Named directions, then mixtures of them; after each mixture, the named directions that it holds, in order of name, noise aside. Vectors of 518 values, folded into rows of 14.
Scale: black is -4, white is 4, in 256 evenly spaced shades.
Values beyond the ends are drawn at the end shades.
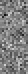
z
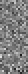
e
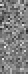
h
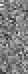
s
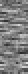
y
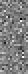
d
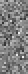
d, s.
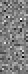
d.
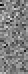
h, s.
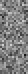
s, z.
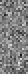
e, z.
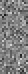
e, s, z.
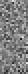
e, s, y.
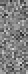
d, z.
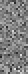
e.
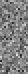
d, e, s.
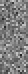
e, h, s.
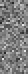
e, h.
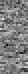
h, s, y.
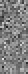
h.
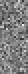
e, h.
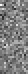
h, s, z.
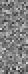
d, e, y.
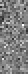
h.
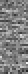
e, y.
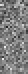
h.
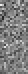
h, s, z.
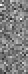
d, s.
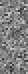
h, z.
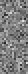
d, z.
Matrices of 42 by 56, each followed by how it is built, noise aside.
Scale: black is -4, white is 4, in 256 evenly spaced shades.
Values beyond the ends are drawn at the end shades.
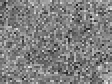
smooth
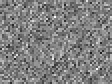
Hankel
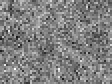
smooth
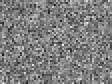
noise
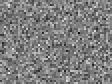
noise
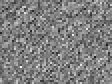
Hankel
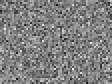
noise
